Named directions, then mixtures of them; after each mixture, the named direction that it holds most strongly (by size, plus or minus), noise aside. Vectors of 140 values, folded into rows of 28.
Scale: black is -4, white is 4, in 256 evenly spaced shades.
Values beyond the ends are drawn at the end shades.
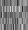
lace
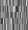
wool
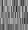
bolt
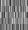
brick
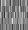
brick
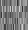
lace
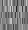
bolt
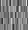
wool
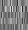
bolt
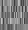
bolt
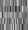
lace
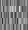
lace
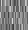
brick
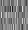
lace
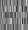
lace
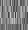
bolt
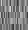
brick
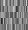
wool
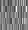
bolt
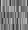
brick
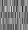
bolt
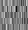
wool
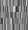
wool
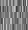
wool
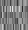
lace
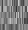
bolt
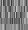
bolt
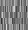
wool
